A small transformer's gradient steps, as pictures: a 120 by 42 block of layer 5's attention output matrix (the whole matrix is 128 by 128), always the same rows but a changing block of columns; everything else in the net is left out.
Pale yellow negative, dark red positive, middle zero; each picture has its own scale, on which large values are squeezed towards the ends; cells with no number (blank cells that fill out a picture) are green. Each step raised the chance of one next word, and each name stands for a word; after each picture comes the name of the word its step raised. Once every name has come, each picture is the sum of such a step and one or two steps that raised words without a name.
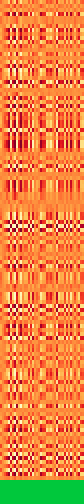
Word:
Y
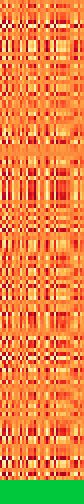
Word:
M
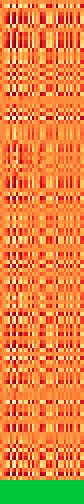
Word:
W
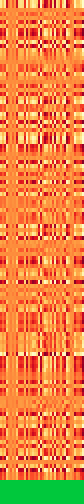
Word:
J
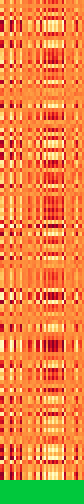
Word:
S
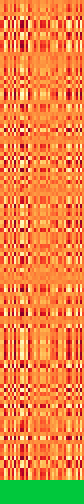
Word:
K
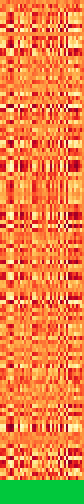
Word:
Y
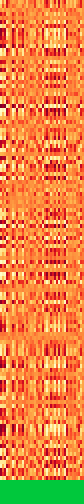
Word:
J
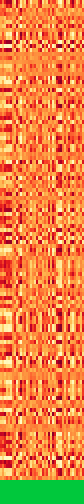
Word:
J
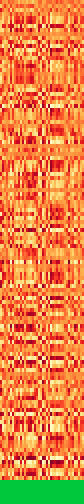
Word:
M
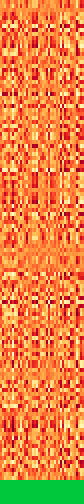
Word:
K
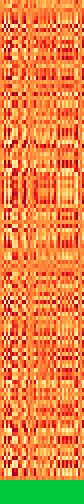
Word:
M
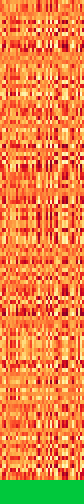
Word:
K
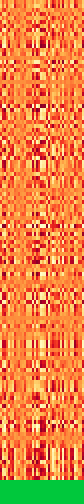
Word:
S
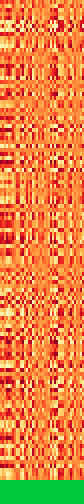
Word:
K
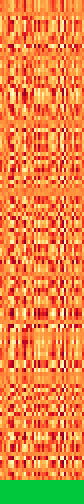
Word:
K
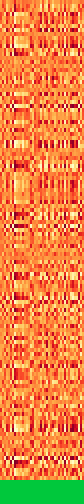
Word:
Y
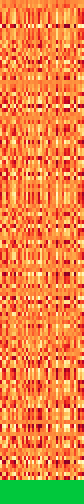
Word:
M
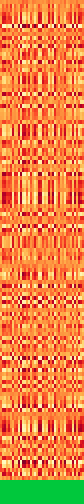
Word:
M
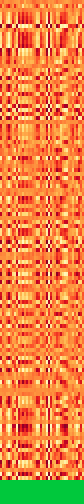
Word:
W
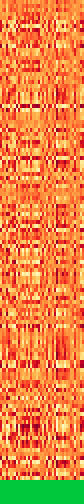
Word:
K
